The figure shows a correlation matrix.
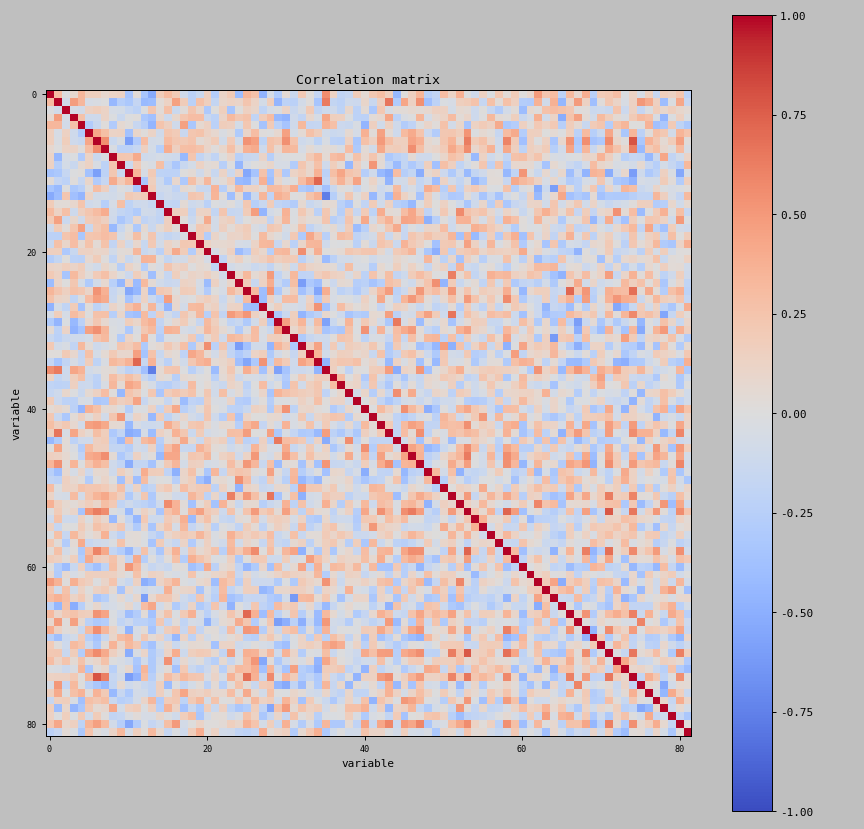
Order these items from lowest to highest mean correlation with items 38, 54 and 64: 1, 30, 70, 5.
70, 5, 30, 1
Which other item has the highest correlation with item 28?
51
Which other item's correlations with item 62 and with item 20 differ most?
67
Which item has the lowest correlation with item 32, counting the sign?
24
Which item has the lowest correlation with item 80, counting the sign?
10
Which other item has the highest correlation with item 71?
53
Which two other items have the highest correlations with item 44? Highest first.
29, 38
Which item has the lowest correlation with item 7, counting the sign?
75
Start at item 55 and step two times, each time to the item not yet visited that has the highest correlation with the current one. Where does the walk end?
9
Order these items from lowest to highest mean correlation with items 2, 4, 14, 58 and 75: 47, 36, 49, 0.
36, 49, 0, 47
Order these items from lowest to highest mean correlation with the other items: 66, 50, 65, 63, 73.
65, 73, 63, 50, 66
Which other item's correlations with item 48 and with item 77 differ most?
45
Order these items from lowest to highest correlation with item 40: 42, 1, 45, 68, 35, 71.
35, 1, 68, 42, 71, 45
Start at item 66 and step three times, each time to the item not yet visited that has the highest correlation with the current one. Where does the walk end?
6
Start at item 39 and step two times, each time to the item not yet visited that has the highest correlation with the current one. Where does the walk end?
34
